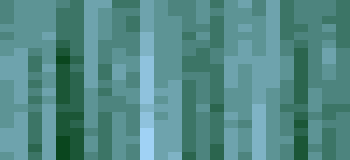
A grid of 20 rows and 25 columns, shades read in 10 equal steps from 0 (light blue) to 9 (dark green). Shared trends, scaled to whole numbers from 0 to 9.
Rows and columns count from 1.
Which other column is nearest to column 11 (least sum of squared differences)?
19
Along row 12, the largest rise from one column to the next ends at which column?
5
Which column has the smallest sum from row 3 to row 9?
11
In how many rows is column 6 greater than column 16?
13
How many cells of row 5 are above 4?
12
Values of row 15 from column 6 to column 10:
8 4 6 4 5
